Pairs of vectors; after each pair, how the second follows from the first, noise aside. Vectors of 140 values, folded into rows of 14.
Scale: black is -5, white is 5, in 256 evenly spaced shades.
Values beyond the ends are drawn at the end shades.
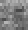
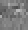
wrapped around, partly zeroed.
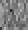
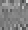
reversed, negated, partly zeroed.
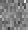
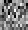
wrapped around, scaled up.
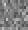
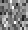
wrapped around, scaled up.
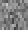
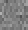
wrapped around, negated, shrunk.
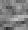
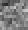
wrapped around, negated.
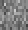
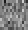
wrapped around, negated.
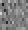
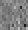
reversed, partly zeroed.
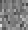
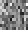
reversed, scaled up.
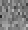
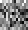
wrapped around, scaled up.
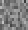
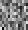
reversed, scaled up.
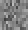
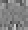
reversed, partly zeroed.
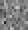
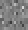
reversed, negated, partly zeroed.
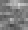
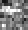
wrapped around, scaled up.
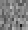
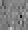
wrapped around, partly zeroed.
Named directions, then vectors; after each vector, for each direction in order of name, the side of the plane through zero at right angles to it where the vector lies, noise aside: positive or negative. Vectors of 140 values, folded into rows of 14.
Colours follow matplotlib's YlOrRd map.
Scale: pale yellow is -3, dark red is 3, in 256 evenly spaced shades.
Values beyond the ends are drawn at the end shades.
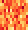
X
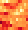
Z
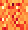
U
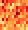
negative, positive, negative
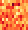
positive, negative, positive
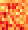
positive, positive, positive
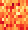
positive, negative, positive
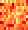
positive, negative, positive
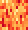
negative, negative, positive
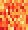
positive, positive, positive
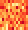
negative, negative, negative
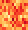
positive, positive, negative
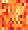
negative, negative, positive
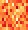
negative, negative, positive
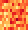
positive, negative, negative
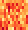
positive, positive, positive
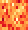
negative, negative, positive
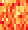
positive, negative, positive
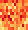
negative, negative, negative
